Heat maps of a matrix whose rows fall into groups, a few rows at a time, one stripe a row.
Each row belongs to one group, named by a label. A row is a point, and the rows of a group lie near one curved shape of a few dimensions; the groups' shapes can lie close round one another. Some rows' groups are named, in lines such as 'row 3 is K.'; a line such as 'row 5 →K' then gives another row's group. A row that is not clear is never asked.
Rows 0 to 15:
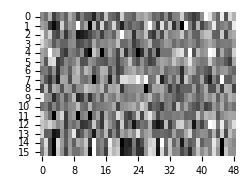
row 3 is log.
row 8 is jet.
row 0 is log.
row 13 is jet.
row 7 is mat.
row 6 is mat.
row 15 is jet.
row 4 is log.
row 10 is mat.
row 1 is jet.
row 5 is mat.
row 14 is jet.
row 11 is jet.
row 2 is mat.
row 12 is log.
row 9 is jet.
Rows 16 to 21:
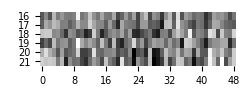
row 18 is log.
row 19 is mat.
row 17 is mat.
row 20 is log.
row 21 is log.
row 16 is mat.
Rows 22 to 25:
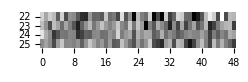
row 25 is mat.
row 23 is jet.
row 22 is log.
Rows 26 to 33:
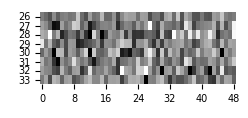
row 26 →mat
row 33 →jet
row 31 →jet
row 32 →mat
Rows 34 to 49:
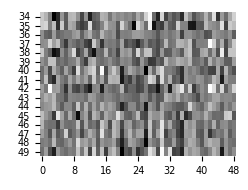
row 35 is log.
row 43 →mat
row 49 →jet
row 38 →jet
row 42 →log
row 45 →jet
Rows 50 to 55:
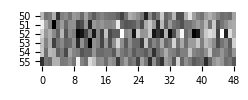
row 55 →mat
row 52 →log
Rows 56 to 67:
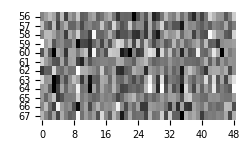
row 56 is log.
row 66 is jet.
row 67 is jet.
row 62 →mat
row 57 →jet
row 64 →jet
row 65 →mat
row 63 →jet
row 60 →jet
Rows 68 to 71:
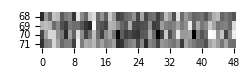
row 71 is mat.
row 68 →mat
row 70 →log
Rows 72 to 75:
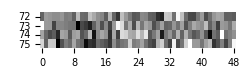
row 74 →mat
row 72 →mat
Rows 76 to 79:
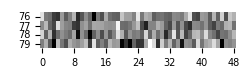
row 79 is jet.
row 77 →jet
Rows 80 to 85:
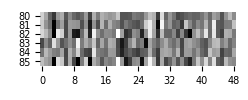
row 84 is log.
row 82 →jet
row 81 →jet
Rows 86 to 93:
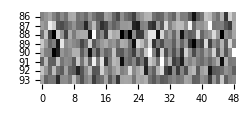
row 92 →jet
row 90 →jet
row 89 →log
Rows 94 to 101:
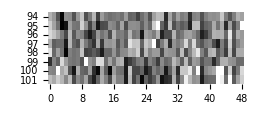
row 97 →mat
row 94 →jet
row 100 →log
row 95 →jet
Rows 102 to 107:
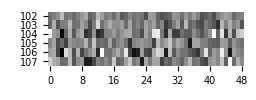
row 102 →mat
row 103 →mat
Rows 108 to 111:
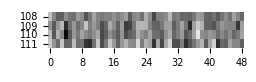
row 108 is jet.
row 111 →jet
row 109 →mat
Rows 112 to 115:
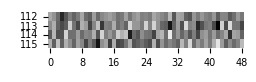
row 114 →jet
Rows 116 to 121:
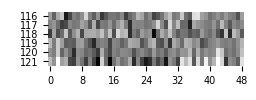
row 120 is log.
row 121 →log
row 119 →mat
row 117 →jet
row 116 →mat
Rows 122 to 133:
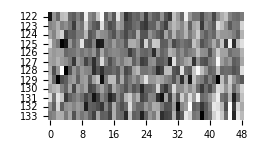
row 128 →mat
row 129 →mat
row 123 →log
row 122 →mat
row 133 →log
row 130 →log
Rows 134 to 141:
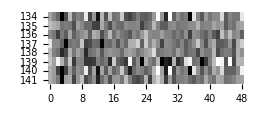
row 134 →jet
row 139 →log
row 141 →jet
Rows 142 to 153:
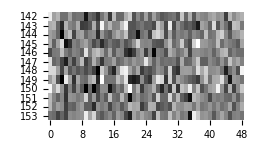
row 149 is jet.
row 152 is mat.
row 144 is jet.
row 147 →jet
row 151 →jet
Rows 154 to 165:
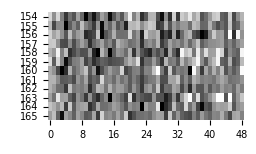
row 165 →jet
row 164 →log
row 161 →log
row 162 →log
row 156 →log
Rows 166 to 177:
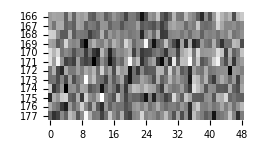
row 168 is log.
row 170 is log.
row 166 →log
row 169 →jet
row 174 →mat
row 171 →mat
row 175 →mat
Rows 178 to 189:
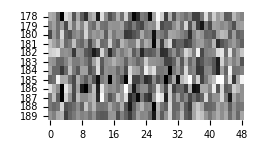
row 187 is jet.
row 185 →log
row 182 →log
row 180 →mat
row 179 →log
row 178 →jet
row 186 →jet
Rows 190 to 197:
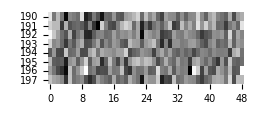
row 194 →jet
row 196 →jet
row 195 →mat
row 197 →log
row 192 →log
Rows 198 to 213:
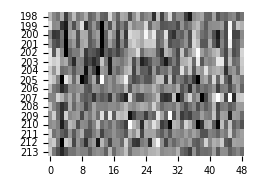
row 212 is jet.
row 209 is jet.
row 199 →jet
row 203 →log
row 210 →mat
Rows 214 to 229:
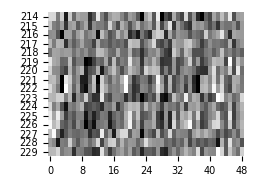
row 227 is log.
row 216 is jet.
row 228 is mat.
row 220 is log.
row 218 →mat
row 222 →jet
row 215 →jet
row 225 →mat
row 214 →log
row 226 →mat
